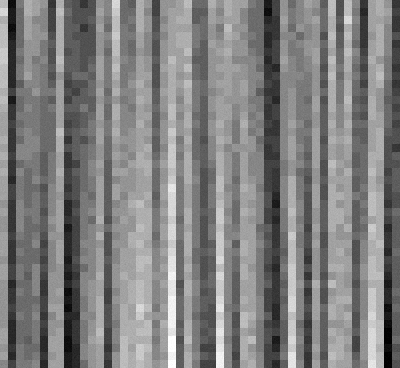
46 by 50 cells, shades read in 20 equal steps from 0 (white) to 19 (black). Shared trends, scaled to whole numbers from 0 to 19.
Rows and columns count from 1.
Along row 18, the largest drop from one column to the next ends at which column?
42
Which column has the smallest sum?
22
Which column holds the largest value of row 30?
9
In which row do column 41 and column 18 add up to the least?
39
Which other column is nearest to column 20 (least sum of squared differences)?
11
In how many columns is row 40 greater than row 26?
14
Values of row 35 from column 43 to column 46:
7 8 12 8
